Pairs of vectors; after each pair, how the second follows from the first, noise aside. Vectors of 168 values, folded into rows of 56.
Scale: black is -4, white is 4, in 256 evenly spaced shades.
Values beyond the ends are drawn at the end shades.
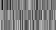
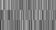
negated, shrunk.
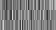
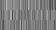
negated, shrunk.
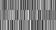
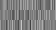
negated, shrunk.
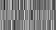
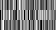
wrapped around, negated, scaled up.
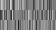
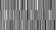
reversed, negated, partly zeroed.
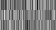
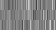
reversed, negated, partly zeroed.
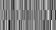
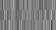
negated, shrunk.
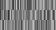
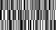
wrapped around, negated, scaled up.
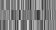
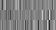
wrapped around, negated, partly zeroed.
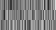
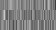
negated, shrunk.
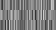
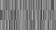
negated, shrunk.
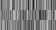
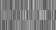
negated, shrunk.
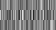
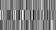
copied.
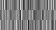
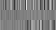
wrapped around, negated, partly zeroed.
